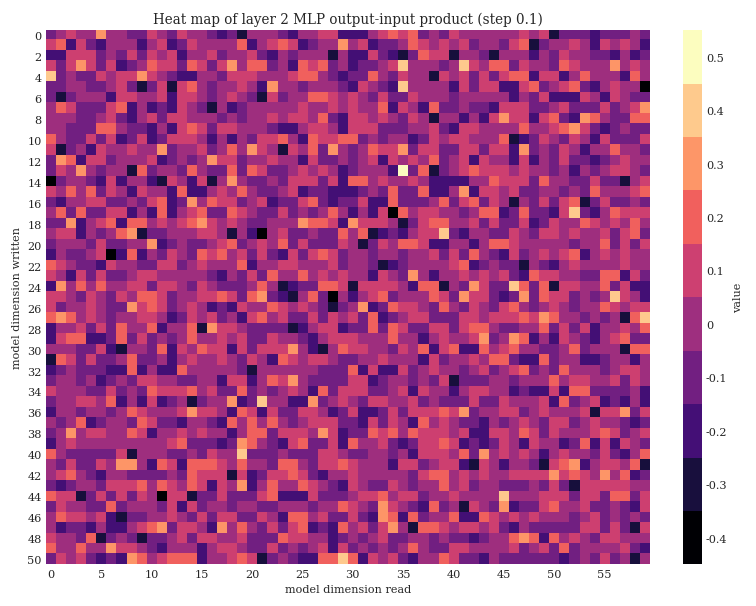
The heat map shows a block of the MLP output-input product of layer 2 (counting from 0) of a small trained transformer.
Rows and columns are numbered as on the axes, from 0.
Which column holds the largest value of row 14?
18
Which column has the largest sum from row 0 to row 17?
47
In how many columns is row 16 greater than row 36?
20
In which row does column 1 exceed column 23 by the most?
24
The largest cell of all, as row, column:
13, 35
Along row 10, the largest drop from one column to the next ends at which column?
46
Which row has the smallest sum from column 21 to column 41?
2
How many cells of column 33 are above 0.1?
5
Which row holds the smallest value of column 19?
0
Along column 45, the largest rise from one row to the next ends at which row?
44
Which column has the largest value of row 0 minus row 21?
6
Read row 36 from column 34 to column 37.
0.1 -0.1 0.1 0.1
